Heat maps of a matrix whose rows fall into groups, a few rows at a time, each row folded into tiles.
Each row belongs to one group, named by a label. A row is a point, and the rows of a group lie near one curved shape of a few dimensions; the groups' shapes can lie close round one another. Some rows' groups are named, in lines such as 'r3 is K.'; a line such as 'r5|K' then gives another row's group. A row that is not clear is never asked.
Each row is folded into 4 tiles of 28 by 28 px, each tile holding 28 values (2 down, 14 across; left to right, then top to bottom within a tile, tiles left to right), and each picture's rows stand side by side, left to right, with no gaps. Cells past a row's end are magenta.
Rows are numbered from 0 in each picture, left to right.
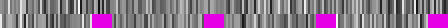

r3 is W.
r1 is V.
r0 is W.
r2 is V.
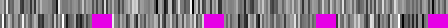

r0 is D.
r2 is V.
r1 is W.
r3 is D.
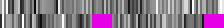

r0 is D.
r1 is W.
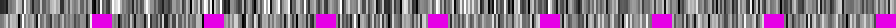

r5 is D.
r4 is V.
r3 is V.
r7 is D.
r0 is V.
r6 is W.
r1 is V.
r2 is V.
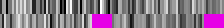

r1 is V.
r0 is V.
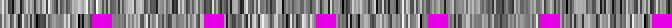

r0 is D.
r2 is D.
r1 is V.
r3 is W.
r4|V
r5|W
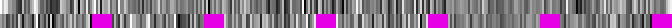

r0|V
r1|D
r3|W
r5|W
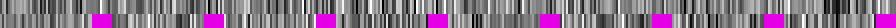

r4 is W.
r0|V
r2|W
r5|D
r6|D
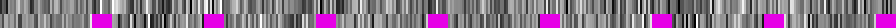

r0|V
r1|V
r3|V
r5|W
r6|W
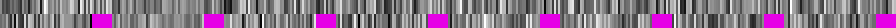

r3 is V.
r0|W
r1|V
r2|V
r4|D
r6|D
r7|W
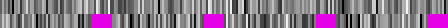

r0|D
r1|D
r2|D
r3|W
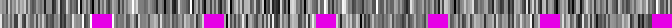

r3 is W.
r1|W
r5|D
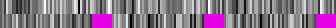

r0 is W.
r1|D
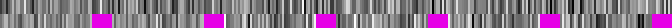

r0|V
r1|V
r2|W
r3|D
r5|D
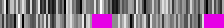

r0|V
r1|V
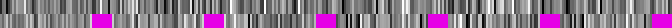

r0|V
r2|W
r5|W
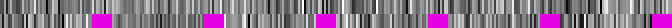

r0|D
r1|V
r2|W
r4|V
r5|W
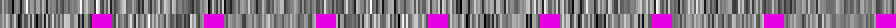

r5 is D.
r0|D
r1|D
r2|V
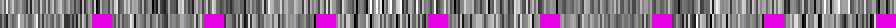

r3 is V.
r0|D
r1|V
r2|W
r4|W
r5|V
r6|W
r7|V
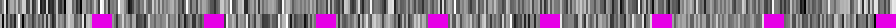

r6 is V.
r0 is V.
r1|W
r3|D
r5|W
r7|W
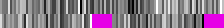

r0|W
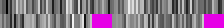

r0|W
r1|V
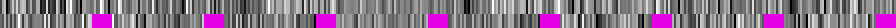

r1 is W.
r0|V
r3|V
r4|W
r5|D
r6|D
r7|W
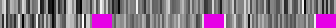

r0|V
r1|V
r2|W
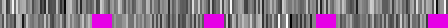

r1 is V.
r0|V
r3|V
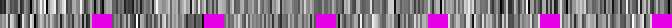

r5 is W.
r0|V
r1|W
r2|V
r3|D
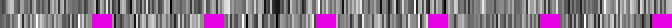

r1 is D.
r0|D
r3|W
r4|V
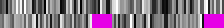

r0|V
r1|V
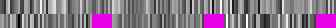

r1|V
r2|D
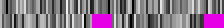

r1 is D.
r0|W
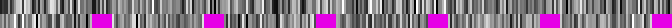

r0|V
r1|W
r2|V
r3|V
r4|D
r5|W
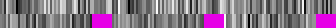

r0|W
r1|W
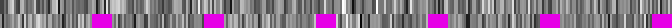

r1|V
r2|V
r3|W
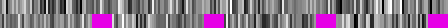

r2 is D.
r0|V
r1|W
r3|V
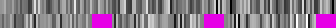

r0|V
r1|D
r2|W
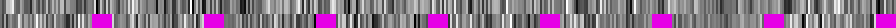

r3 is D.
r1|W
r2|W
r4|D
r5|W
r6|V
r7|V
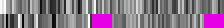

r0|V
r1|V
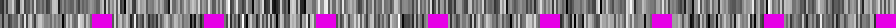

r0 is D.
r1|D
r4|D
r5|W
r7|V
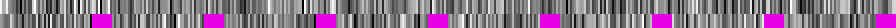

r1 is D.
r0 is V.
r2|W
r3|D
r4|V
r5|W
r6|W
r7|W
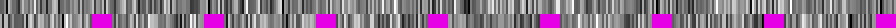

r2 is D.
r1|D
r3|D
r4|W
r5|D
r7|D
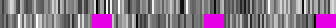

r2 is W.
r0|D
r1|W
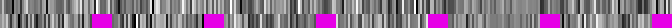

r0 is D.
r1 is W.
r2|W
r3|W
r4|V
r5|D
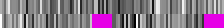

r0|W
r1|W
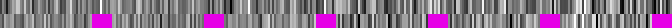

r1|V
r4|D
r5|V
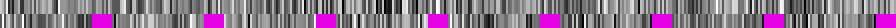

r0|D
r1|D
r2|W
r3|V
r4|D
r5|W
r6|W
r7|W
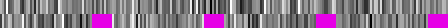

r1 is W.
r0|D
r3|V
